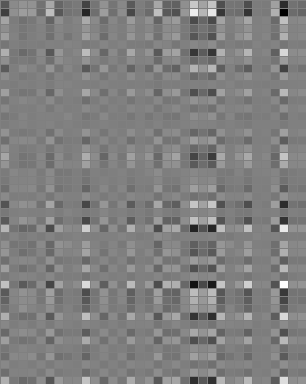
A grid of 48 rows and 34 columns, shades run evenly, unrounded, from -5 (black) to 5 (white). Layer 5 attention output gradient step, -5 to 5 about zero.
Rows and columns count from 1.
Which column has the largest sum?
32
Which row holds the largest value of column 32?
36
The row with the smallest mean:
2
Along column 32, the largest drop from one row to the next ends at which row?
37
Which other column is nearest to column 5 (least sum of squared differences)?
33
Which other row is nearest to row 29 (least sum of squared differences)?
48
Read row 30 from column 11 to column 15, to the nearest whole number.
0 0 0 0 0
